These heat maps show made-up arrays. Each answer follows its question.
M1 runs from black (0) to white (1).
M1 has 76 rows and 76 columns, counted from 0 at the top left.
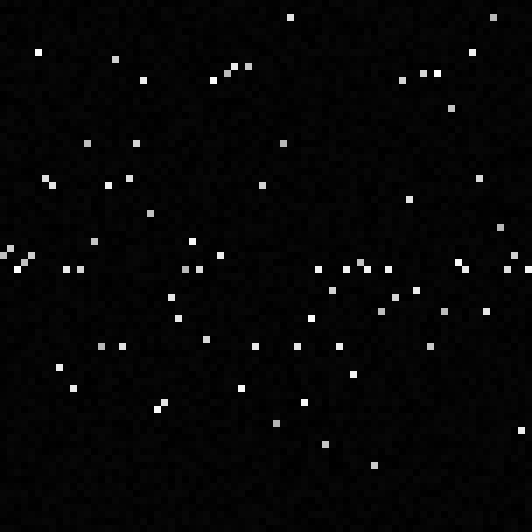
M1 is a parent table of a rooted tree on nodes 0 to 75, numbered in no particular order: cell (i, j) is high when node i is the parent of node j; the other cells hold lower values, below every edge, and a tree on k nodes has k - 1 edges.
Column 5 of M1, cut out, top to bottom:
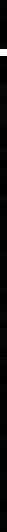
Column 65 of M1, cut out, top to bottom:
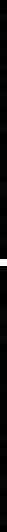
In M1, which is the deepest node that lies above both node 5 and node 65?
26
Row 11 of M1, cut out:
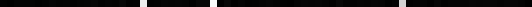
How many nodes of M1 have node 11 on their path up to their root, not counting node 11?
9
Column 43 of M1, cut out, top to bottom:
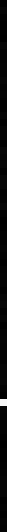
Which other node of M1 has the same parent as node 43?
23
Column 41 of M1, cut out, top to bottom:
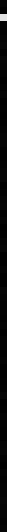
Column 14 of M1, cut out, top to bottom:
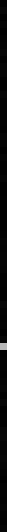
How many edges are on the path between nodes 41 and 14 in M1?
4
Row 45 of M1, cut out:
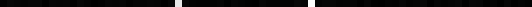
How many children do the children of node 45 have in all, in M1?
6
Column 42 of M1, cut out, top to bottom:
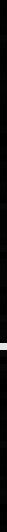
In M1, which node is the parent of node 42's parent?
38
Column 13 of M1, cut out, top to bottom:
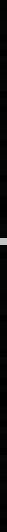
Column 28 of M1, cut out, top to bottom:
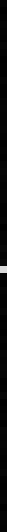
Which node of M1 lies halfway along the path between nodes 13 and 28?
55
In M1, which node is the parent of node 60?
10
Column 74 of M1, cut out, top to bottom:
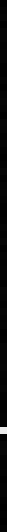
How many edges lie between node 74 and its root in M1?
3
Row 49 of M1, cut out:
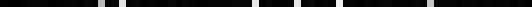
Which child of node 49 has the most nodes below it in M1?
36
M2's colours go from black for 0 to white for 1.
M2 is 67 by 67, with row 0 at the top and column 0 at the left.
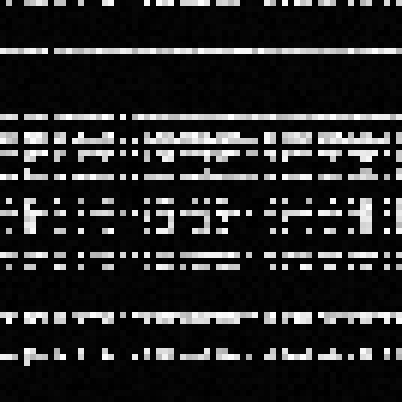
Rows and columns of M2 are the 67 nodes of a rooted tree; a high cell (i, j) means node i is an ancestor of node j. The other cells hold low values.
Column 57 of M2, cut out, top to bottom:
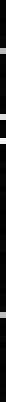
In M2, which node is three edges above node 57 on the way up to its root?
19
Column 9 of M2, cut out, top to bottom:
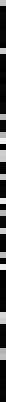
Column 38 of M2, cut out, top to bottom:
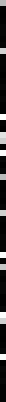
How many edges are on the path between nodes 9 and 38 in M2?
4
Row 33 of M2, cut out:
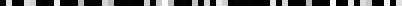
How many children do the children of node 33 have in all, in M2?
3
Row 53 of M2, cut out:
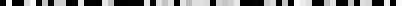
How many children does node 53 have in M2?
4
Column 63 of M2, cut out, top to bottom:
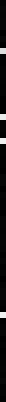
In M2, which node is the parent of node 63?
23
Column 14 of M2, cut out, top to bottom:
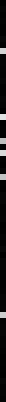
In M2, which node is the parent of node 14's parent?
29
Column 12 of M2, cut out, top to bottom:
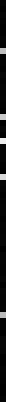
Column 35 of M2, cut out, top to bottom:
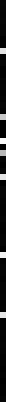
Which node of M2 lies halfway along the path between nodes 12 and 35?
25
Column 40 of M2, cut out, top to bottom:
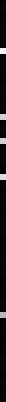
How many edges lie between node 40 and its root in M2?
5
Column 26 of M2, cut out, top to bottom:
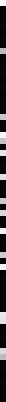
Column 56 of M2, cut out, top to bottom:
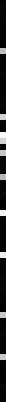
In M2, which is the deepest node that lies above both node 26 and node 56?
22
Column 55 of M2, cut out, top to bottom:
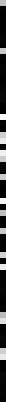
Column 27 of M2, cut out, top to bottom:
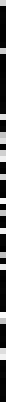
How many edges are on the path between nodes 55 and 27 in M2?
2
